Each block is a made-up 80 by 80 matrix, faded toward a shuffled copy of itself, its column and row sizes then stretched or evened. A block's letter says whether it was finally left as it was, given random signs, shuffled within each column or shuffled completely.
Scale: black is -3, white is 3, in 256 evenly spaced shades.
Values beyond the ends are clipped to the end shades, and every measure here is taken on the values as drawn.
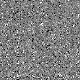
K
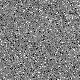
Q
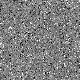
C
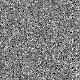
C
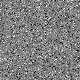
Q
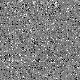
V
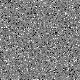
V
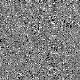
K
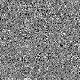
K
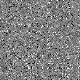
K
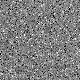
Q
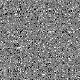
K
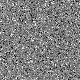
Q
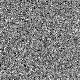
Q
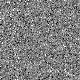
C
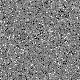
Q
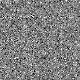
V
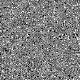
V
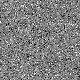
Q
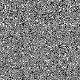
V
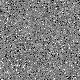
Q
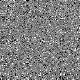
K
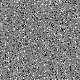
C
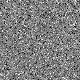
Q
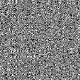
K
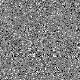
K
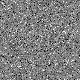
Q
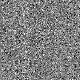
C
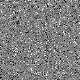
V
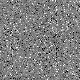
C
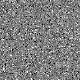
V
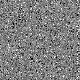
C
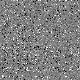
V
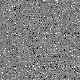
K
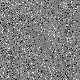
C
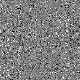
K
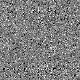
V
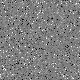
Q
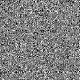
K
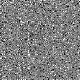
K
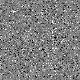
V
